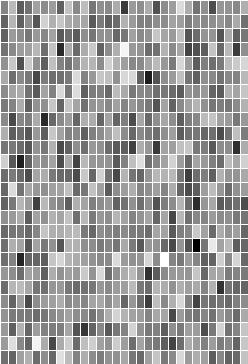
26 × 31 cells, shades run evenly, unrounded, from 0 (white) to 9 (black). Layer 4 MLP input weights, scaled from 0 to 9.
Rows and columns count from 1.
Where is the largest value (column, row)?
25, 18
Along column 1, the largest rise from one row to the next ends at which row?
13
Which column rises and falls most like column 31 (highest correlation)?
1
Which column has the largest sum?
4
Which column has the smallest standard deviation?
26
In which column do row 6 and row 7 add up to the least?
10
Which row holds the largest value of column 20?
11
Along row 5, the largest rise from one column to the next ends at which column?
3
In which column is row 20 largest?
19
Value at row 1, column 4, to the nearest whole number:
5
